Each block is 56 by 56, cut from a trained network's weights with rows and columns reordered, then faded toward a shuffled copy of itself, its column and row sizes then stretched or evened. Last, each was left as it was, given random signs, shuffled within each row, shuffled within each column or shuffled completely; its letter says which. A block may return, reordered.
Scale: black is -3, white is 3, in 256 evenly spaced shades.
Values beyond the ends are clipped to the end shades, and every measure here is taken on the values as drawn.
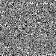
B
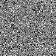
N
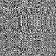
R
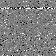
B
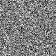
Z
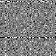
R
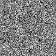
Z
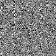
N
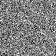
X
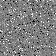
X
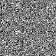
N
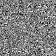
B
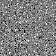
Z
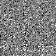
N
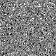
B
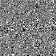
N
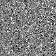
Z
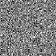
R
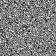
X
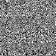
N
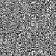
R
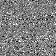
B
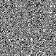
N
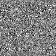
B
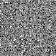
N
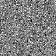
Z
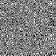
R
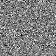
B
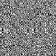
R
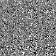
N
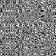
R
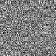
R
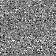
B
